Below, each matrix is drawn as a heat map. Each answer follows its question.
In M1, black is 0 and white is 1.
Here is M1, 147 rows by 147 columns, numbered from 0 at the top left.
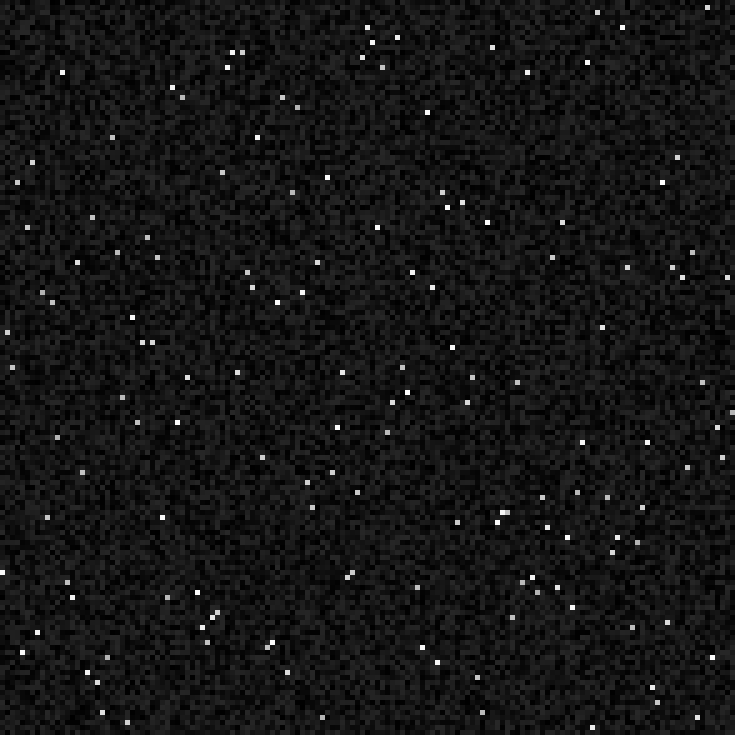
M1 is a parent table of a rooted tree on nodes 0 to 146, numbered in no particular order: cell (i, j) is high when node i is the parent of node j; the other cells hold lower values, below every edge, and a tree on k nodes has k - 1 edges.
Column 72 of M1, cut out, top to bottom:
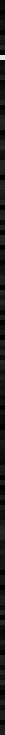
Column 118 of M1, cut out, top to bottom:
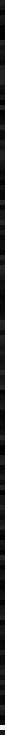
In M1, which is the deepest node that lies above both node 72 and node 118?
55
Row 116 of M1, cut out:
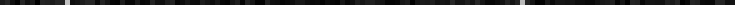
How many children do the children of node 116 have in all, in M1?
4
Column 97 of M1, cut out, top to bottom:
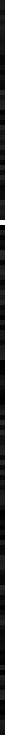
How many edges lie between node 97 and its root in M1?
8
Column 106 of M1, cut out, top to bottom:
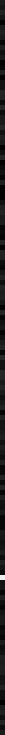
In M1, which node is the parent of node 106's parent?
98
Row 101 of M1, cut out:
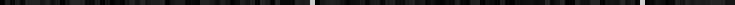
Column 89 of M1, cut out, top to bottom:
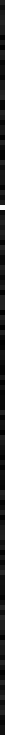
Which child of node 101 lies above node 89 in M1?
128
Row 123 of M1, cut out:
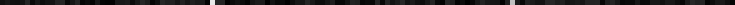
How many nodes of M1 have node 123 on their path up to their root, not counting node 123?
12
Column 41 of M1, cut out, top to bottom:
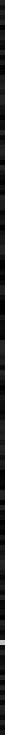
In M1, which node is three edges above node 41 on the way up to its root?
102
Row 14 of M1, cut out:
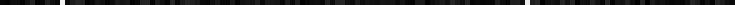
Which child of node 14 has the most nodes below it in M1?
12
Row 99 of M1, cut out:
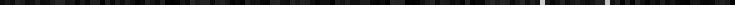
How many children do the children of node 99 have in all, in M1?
2
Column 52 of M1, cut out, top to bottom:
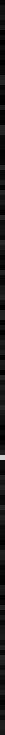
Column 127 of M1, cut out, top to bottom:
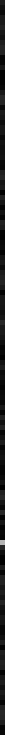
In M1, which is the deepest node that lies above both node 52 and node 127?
104
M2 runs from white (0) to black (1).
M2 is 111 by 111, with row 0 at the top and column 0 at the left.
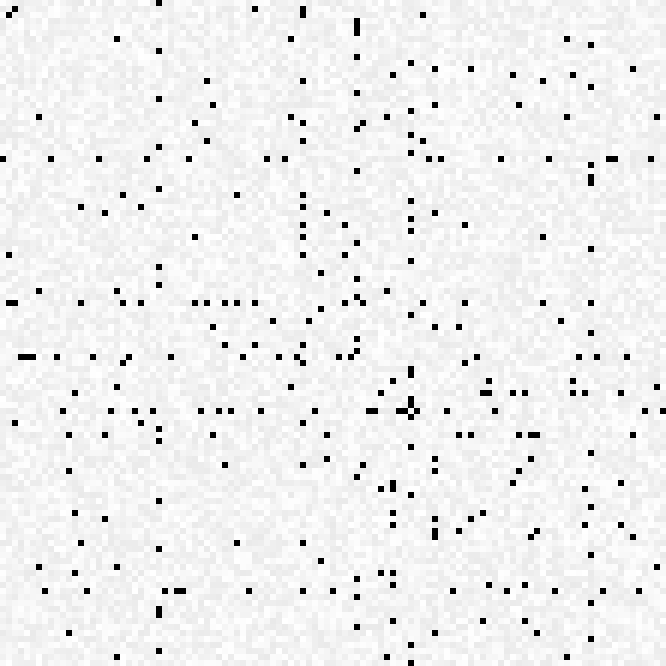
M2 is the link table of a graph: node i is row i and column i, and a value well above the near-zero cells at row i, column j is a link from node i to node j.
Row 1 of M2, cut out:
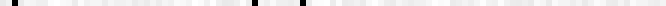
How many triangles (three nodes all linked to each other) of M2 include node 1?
2
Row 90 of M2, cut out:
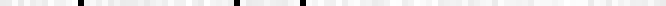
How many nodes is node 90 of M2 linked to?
3
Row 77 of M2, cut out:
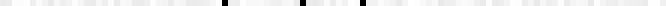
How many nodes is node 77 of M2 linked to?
3
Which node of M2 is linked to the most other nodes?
node 68
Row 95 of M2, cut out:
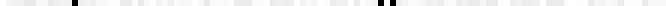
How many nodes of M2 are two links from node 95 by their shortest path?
6
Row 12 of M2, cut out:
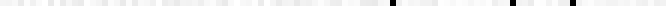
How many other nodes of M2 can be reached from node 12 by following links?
9
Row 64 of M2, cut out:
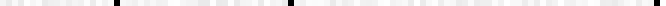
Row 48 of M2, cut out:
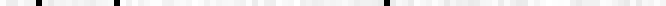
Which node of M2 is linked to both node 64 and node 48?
node 19
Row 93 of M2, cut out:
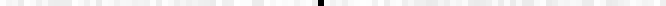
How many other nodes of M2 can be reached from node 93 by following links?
3
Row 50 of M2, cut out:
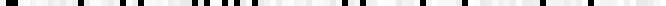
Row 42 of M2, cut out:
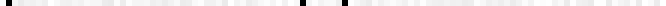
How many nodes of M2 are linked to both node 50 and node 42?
2
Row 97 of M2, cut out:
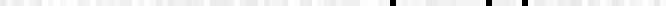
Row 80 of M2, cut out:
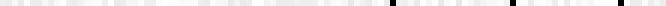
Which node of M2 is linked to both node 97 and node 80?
node 65
